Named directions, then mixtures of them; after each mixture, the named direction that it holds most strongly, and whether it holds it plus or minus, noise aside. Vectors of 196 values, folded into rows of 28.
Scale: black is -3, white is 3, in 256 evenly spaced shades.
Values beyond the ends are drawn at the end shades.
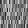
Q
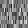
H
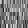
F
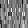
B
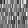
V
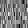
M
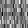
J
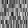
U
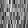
Q, plus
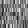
F, plus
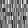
V, plus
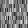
H, plus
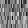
V, minus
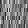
Q, plus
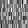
B, plus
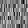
M, plus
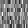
J, minus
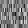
H, plus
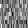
U, plus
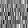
M, minus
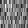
Q, plus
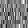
M, minus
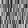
Q, minus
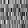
U, minus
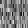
J, plus
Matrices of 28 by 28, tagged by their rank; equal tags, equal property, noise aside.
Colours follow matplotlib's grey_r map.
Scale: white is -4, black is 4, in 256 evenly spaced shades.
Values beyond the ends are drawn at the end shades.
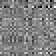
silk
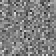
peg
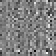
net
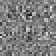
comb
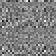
silk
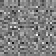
net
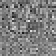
comb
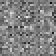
comb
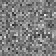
peg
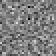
comb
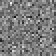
peg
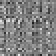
silk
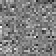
peg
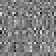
silk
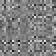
silk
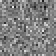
peg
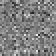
comb
